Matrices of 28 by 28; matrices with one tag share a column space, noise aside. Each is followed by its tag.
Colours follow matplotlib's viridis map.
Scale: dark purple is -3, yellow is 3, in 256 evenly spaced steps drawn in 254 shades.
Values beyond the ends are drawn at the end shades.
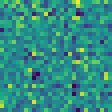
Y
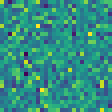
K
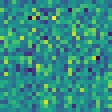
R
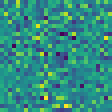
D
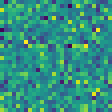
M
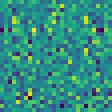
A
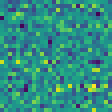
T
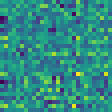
A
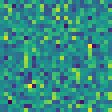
M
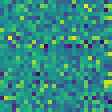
M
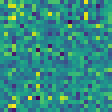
D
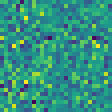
M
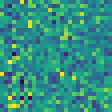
A
